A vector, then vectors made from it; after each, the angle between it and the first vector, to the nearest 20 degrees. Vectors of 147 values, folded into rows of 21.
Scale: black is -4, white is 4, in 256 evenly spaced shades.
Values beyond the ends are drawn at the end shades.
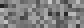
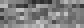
120 degrees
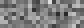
40 degrees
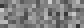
20 degrees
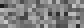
20 degrees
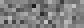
100 degrees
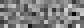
120 degrees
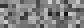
20 degrees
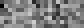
80 degrees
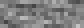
120 degrees
